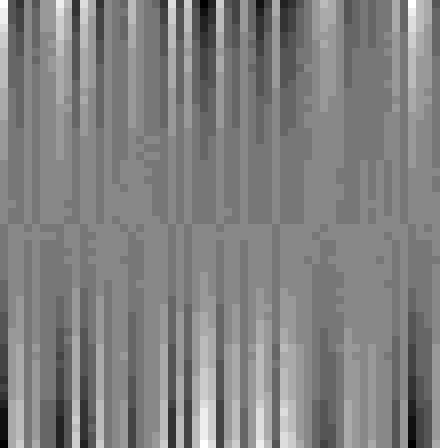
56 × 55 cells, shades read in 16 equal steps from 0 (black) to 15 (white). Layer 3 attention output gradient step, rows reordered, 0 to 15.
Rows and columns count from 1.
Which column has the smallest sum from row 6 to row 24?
26
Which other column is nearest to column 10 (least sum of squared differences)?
37
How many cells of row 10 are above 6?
40
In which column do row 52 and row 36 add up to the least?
1
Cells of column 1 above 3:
48
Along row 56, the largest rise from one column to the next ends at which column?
2
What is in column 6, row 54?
6
